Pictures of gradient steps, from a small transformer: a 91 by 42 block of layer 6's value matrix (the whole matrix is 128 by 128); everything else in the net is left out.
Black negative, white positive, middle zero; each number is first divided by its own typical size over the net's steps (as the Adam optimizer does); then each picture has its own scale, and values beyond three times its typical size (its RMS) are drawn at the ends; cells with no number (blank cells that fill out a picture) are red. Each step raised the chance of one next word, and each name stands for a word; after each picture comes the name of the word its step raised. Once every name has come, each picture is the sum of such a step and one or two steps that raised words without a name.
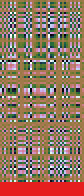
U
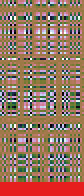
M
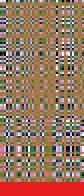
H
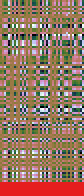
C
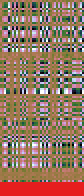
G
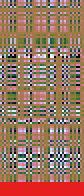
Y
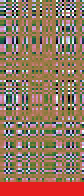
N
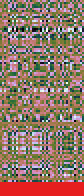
U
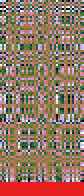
N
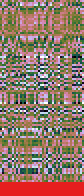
Y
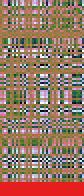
Y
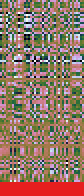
U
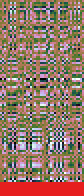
G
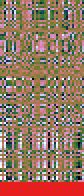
C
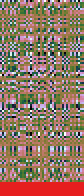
H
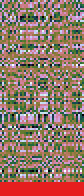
M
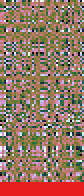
H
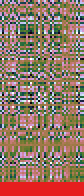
M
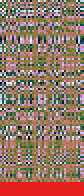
N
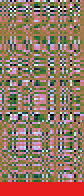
N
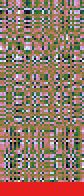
Y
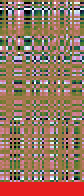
N
